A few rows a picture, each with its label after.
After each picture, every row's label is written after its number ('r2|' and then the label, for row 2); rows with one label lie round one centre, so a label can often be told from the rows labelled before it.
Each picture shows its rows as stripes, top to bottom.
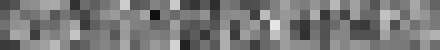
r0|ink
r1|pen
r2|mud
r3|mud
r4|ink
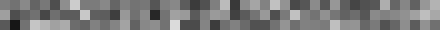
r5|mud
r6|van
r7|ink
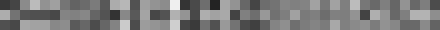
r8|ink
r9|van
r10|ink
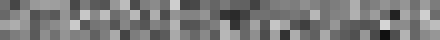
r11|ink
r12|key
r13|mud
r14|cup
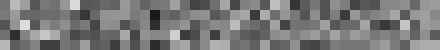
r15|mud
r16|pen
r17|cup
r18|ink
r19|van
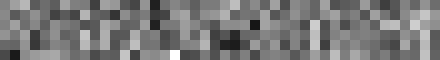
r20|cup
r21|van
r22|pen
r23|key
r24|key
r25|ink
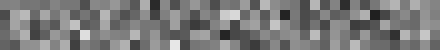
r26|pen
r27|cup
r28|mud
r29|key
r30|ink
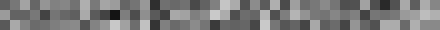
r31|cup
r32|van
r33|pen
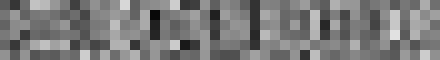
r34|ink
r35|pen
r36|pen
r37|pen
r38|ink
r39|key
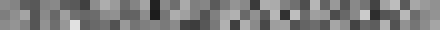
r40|pen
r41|cup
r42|mud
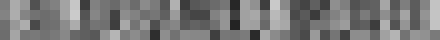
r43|mud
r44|mud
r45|mud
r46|pen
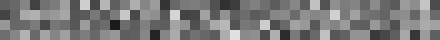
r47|key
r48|ink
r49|van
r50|cup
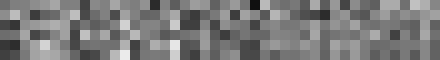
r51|pen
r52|mud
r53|ink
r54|key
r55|ink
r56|ink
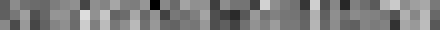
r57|pen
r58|key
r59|key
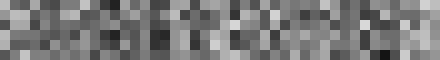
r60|van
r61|mud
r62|cup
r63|van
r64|van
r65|cup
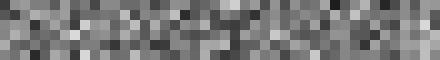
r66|cup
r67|ink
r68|key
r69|mud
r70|van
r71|key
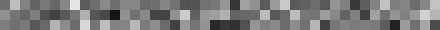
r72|mud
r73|van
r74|key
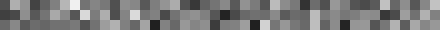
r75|mud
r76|key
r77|pen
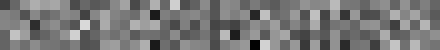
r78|ink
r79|pen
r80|key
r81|mud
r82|pen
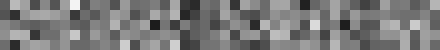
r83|mud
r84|ink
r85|pen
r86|mud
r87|ink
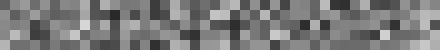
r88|cup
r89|van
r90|key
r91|mud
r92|van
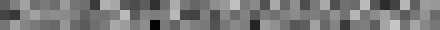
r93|cup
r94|ink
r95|pen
